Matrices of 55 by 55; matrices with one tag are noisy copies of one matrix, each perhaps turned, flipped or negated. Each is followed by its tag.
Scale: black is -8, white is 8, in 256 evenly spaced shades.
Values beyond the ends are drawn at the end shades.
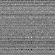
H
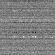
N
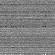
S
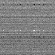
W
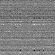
W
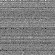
S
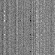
W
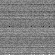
S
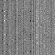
W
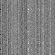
S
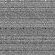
S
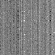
W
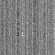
N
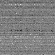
W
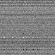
H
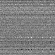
H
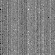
S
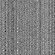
H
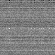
S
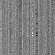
N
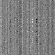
N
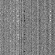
W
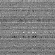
N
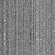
W
